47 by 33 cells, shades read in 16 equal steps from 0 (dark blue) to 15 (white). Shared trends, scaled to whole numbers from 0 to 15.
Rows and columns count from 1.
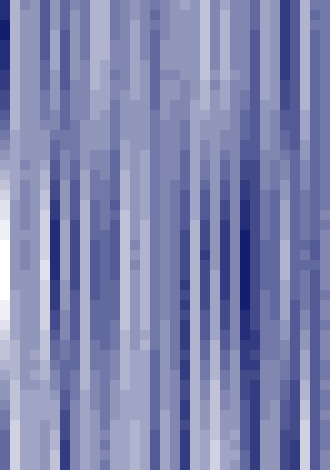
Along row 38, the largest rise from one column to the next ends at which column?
20
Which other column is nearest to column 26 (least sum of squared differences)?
30
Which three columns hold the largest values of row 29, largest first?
1, 5, 13
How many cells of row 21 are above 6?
15
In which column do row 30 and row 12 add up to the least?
25
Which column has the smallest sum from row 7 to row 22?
26
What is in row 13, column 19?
6
